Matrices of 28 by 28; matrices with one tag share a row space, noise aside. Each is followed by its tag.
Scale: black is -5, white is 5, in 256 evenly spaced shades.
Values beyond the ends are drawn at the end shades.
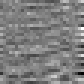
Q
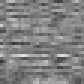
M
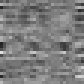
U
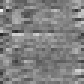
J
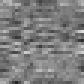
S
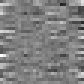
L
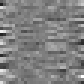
L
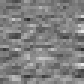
S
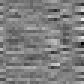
Q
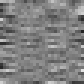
L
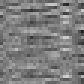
Q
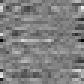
J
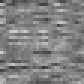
M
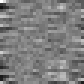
L
